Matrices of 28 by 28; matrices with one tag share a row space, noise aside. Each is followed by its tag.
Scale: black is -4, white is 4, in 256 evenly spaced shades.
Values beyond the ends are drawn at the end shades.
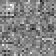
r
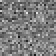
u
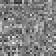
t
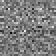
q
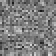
t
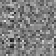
r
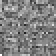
u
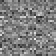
u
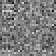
r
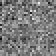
u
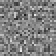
q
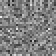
t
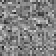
u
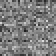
u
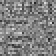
t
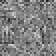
r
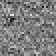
r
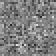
q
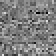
u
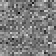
t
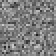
r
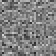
u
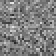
r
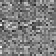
u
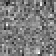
r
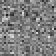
r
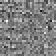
t
